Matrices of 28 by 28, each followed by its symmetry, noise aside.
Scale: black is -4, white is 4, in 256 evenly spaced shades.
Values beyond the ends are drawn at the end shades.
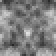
mirrored left to right.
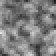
no symmetry.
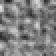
antisymmetric.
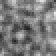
symmetric across the other diagonal.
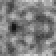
mirrored top to bottom.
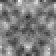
mirrored left to right.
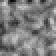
no symmetry.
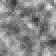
symmetric across the other diagonal.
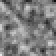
antisymmetric.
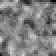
no symmetry.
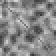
symmetric.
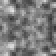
mirrored top to bottom.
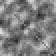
symmetric.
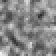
symmetric across the other diagonal.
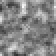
no symmetry.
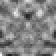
mirrored left to right.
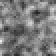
no symmetry.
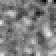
no symmetry.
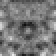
mirrored left to right.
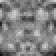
mirrored left to right.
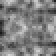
mirrored top to bottom.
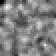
symmetric.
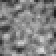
no symmetry.
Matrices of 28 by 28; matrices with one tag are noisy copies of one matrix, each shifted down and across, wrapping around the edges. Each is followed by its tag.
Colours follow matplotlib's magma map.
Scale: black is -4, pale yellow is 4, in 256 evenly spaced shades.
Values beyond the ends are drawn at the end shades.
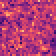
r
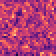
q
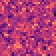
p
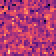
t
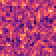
t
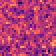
t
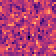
p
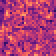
r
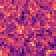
q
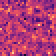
t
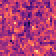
r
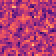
p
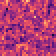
q
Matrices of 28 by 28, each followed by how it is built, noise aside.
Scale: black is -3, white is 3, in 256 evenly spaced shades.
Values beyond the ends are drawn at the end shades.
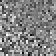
lower triangular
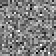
noise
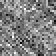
Toeplitz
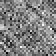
Toeplitz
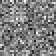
blocks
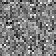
noise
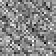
Toeplitz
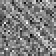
Toeplitz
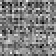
blocks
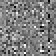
uneven columns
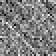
Toeplitz
